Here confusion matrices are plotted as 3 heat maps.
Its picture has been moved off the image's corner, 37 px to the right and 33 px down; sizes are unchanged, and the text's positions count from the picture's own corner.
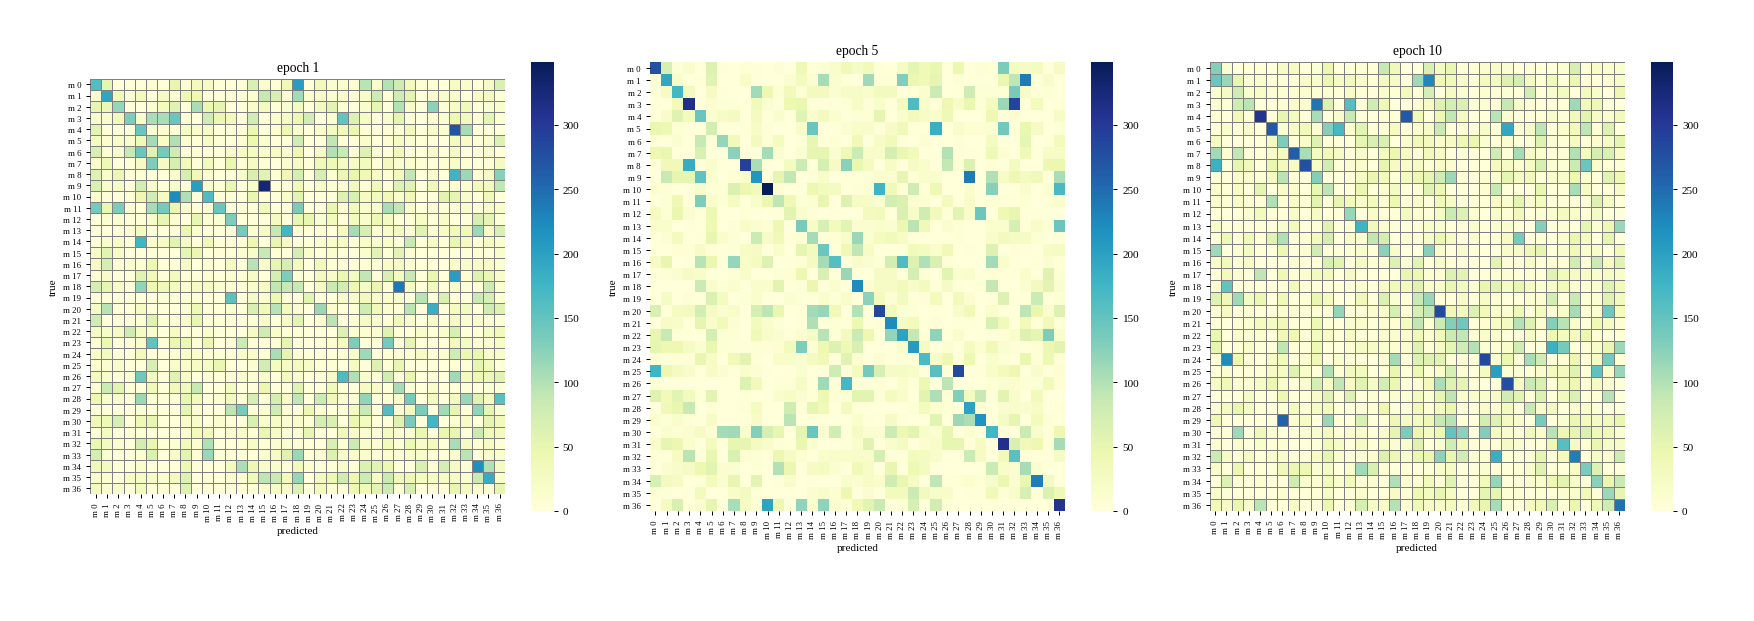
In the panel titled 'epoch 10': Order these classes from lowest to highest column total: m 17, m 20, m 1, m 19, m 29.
m 17, m 1, m 29, m 19, m 20
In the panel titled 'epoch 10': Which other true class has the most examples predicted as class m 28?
m 24
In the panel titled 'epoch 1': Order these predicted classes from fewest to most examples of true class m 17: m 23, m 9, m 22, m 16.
m 9, m 23, m 22, m 16
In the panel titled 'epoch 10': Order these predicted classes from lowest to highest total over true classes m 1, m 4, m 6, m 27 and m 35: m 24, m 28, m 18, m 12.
m 28, m 24, m 12, m 18
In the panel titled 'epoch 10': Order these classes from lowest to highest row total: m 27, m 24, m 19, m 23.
m 27, m 19, m 23, m 24
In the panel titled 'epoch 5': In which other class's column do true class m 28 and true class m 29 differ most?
m 27
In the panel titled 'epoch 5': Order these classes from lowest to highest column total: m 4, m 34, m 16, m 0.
m 16, m 34, m 0, m 4
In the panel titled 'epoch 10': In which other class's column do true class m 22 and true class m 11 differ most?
m 5
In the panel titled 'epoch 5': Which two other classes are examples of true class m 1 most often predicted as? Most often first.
m 33, m 22
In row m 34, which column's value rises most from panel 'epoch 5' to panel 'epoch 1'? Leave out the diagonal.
m 13
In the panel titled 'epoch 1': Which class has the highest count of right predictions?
m 34
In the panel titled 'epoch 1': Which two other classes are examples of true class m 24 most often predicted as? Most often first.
m 16, m 32
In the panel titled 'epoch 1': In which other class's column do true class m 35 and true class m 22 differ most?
m 18
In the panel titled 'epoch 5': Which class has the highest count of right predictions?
m 10
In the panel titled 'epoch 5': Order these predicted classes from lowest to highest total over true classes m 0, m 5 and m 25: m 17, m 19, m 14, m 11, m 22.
m 11, m 17, m 22, m 14, m 19
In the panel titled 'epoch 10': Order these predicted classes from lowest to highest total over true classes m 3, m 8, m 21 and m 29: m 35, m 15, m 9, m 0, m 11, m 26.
m 11, m 35, m 15, m 26, m 0, m 9
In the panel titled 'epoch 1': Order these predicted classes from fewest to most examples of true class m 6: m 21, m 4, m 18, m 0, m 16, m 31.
m 31, m 16, m 18, m 0, m 21, m 4
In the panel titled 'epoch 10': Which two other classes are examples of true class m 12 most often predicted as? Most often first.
m 21, m 22
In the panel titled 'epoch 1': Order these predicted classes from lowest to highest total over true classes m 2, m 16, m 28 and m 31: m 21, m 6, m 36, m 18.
m 6, m 21, m 18, m 36
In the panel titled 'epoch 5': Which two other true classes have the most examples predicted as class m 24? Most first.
m 16, m 12
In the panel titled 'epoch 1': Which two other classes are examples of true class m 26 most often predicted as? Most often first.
m 22, m 4
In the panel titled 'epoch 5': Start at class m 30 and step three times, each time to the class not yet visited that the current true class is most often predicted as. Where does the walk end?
m 4
